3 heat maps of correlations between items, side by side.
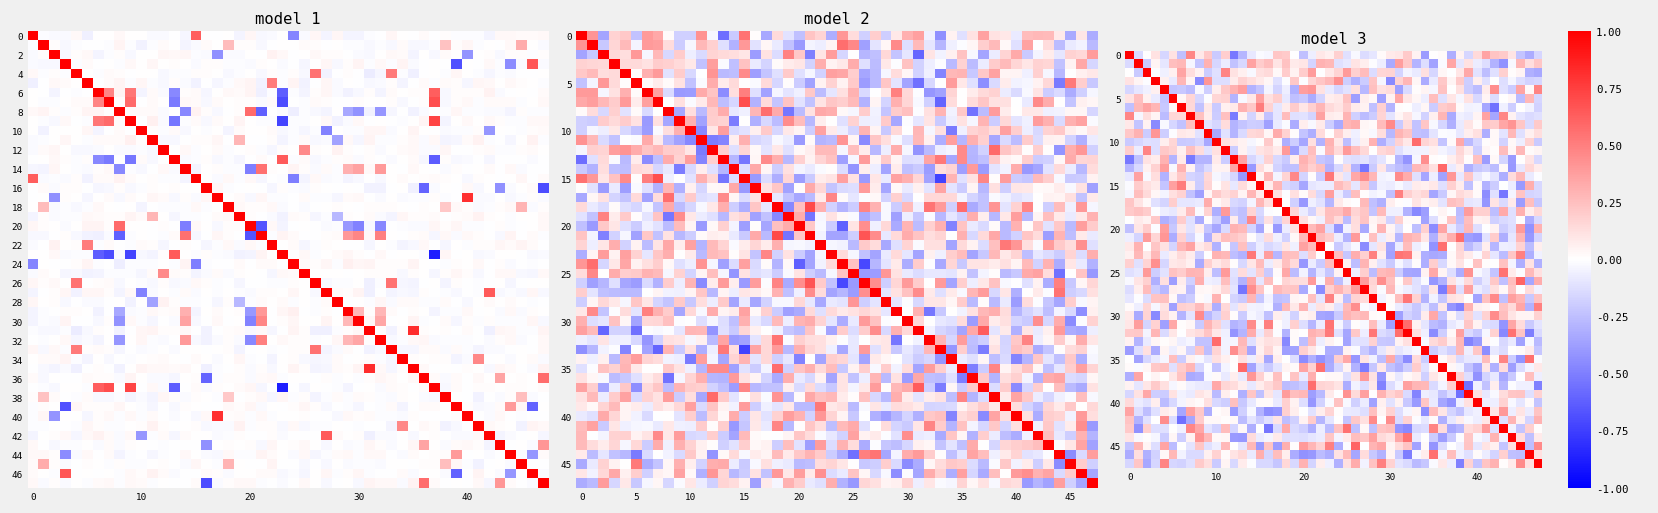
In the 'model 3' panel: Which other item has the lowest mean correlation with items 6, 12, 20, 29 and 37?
0
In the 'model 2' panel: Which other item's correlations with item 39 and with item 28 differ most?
22
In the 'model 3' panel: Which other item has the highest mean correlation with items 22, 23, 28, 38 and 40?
32
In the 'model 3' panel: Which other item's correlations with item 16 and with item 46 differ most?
35
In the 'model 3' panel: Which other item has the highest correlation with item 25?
43
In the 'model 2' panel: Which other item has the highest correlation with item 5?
45
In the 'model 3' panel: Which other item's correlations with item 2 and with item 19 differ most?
11
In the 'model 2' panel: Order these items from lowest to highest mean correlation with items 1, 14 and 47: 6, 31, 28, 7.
28, 31, 7, 6
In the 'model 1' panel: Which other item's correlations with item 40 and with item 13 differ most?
17
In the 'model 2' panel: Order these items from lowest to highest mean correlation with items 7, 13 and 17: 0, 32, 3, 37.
0, 37, 3, 32
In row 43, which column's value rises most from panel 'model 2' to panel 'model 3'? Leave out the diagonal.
35
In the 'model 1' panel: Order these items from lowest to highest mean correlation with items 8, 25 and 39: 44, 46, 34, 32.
46, 32, 34, 44
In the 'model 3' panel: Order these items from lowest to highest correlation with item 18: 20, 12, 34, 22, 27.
34, 12, 20, 22, 27
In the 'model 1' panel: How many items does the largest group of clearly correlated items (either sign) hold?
7
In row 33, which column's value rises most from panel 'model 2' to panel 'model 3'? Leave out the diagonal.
15
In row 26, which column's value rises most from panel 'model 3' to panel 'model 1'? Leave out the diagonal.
33
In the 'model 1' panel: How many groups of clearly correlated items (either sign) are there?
14
